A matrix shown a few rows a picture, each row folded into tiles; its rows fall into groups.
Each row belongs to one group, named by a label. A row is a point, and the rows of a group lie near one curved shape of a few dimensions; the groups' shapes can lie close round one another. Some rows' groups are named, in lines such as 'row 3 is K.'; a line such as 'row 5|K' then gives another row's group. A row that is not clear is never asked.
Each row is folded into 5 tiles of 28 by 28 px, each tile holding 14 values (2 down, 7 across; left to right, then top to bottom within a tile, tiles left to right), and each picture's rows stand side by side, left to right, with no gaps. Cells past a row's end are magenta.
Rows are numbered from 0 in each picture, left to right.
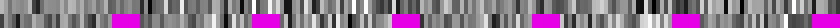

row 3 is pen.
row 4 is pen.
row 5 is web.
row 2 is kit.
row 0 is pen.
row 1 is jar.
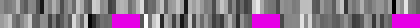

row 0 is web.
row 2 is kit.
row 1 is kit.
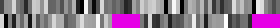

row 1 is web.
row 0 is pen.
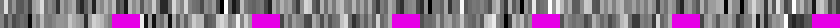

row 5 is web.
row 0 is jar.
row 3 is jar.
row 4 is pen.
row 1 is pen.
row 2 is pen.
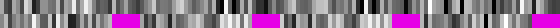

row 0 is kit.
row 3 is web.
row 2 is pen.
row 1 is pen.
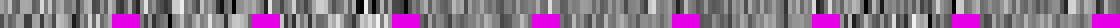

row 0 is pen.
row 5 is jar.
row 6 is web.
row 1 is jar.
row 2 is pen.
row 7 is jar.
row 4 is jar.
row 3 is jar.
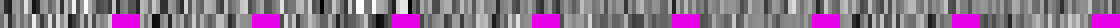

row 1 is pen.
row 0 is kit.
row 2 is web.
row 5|jar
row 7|jar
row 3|pen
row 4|kit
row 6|pen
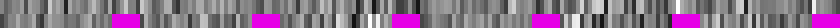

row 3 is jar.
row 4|kit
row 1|pen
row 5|kit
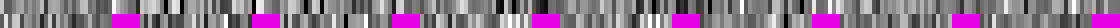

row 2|web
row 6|pen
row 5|jar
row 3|pen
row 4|pen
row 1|web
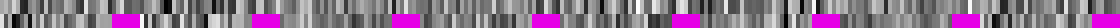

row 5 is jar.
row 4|web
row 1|web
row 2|kit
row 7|pen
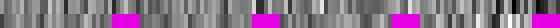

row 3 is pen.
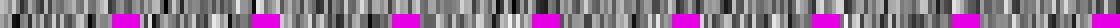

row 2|web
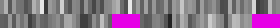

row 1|jar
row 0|jar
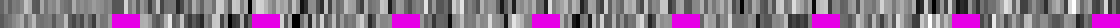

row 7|jar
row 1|web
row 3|jar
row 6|pen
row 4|pen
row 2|pen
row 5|web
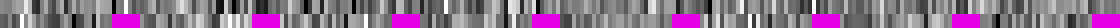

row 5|kit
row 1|pen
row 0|kit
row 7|pen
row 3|jar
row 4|jar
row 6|jar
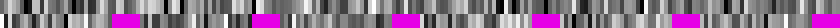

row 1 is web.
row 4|pen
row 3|pen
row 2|jar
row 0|web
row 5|web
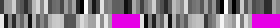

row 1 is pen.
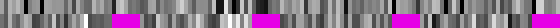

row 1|pen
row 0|web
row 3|web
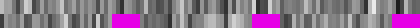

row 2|jar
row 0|pen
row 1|jar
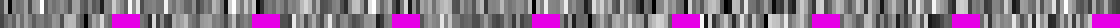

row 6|web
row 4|jar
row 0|jar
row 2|jar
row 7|kit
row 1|jar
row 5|web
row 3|kit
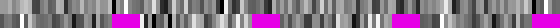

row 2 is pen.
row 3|kit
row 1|pen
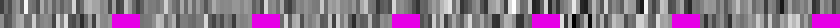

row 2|kit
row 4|pen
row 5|jar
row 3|jar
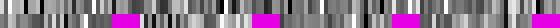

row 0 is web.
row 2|jar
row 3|jar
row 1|pen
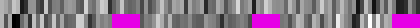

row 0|pen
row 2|pen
